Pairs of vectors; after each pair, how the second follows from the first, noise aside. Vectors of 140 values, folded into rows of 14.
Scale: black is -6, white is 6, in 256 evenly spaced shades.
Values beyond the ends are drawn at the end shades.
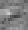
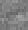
reversed, shrunk.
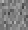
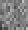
shuffled.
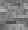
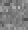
reversed, negated, partly zeroed.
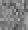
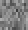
copied.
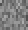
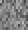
copied.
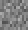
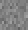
reversed, shrunk.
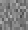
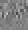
reversed, negated, partly zeroed.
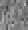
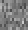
wrapped around.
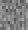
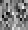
wrapped around, scaled up.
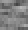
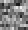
scaled up.
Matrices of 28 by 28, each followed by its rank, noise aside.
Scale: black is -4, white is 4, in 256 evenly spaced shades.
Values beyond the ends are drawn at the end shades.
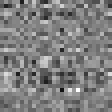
three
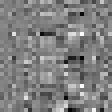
three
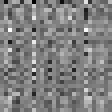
three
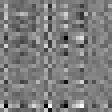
two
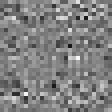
four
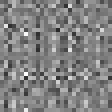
four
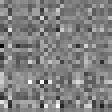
three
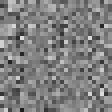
six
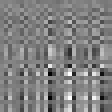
one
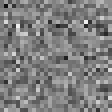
six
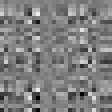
two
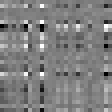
one
